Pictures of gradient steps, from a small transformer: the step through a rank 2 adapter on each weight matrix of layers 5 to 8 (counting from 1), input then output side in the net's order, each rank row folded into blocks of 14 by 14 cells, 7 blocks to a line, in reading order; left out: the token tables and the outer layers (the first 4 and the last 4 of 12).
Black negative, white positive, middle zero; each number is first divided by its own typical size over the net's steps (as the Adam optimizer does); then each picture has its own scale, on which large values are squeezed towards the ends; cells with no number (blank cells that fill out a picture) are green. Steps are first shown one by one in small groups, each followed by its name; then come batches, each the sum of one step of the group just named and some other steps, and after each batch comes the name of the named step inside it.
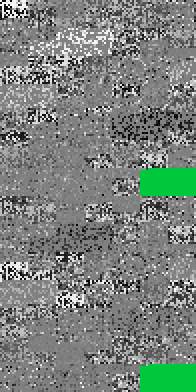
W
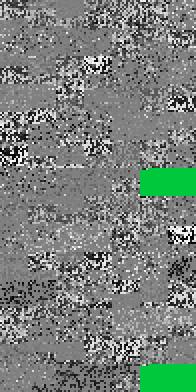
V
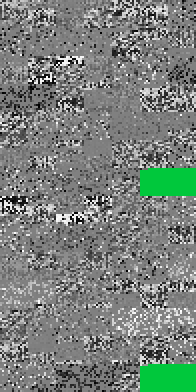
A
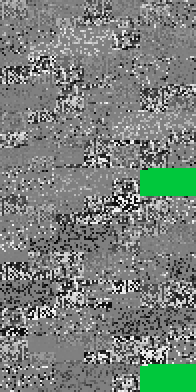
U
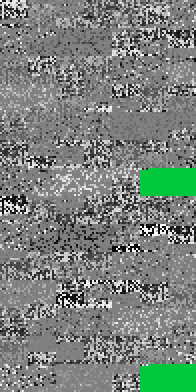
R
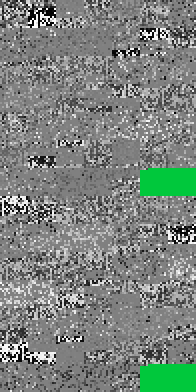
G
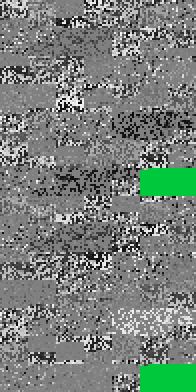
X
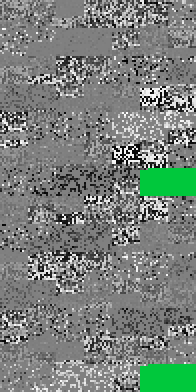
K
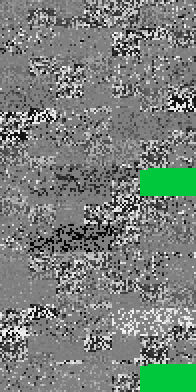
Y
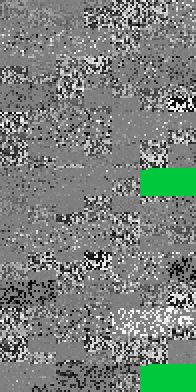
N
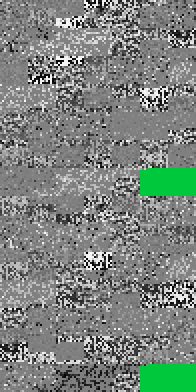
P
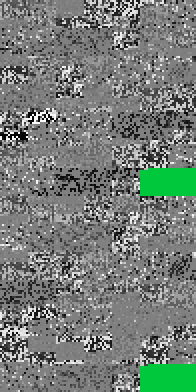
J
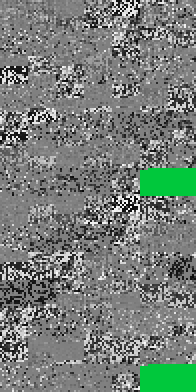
Y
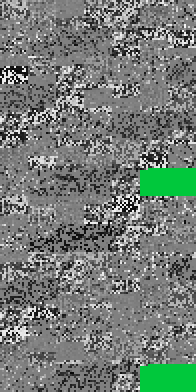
Y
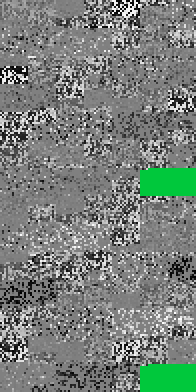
N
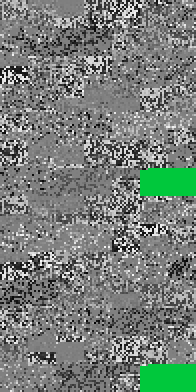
V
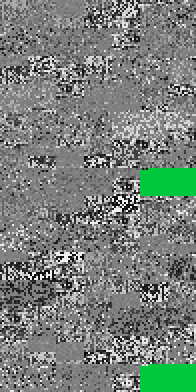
U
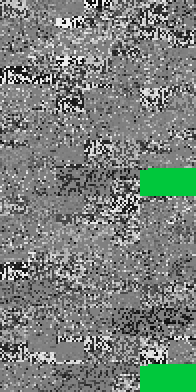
P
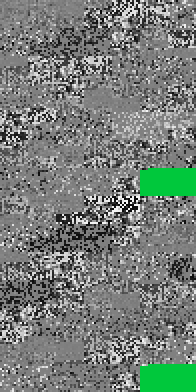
Y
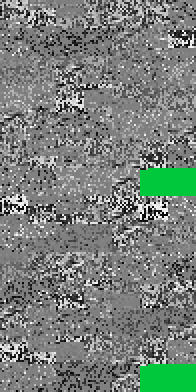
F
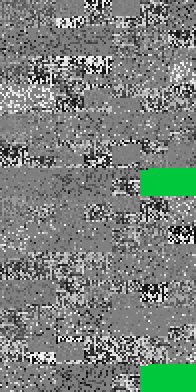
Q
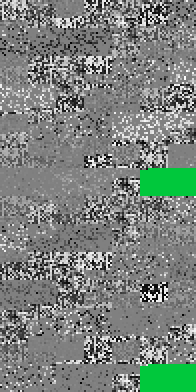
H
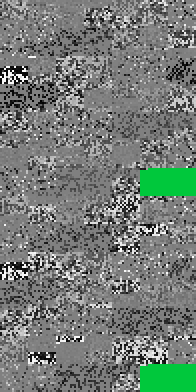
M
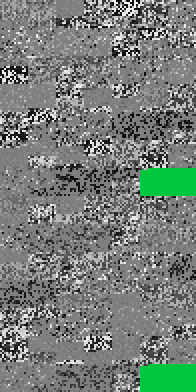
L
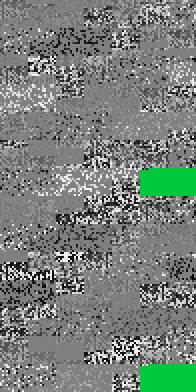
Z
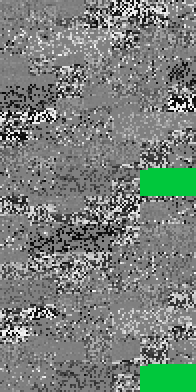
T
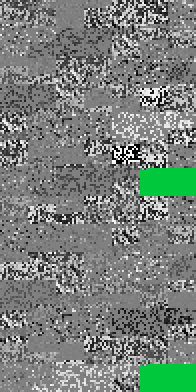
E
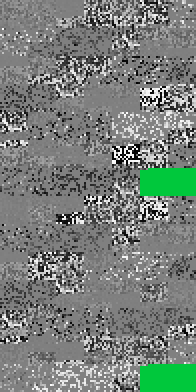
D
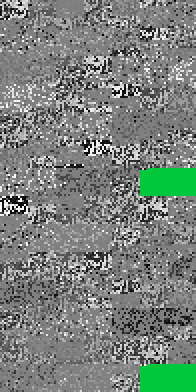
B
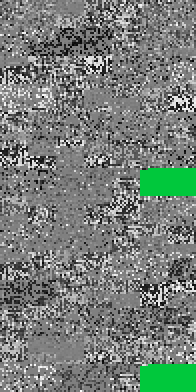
Q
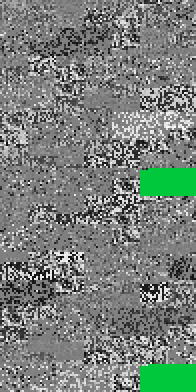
Z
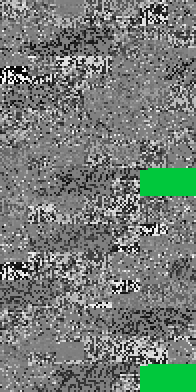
M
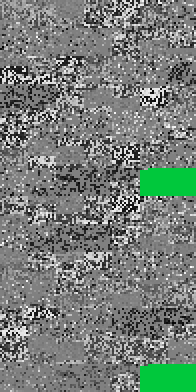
L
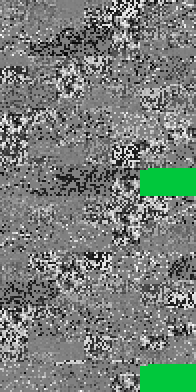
E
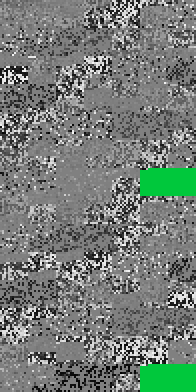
M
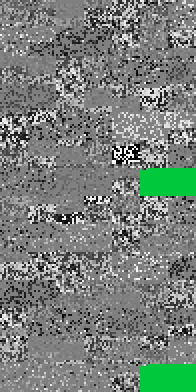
E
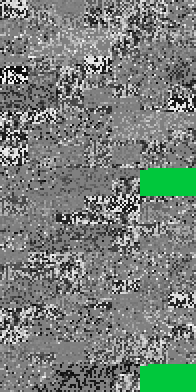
T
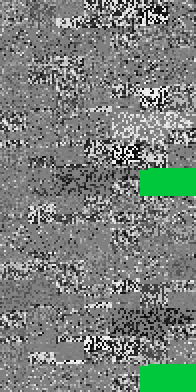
E
